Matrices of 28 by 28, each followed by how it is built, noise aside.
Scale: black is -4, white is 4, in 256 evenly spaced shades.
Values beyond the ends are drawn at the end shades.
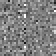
uneven columns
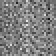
repeating rows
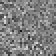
lower triangular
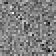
banded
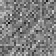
Hankel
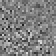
lower triangular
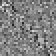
banded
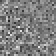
lower triangular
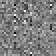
uneven columns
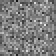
repeating rows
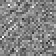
Hankel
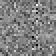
uneven columns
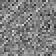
Hankel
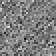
Hankel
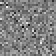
banded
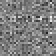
low rank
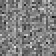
blocks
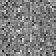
repeating rows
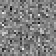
uneven columns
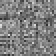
blocks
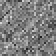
Hankel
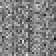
repeating rows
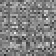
blocks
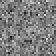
repeating rows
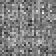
blocks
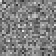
blocks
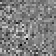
lower triangular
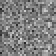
repeating rows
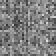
blocks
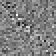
banded
